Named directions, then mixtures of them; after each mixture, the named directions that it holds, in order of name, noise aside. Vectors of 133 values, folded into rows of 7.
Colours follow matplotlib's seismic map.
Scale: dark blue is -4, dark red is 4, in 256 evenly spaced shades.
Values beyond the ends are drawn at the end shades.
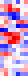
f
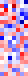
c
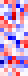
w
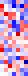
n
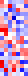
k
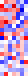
c, f, w.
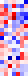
c, n, w.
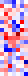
f, n.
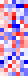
n, w.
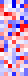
n.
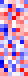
k.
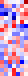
c, k, n.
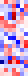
w.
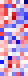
c, n, w.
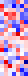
n.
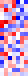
c, f, w.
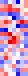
f.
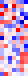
c.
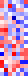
k.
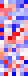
c, f, n.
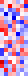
k, n.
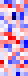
f, k, w.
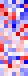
c, n.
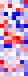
f, k.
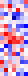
f, k.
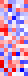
k.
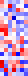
k.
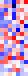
c, n, w.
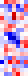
f, w.
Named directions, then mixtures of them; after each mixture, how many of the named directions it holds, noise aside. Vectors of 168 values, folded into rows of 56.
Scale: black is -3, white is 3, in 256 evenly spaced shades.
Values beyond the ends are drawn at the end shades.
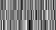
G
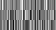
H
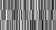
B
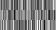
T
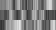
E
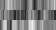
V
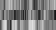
one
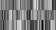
four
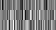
one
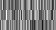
one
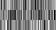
four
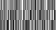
one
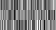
one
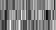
four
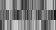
three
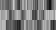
one
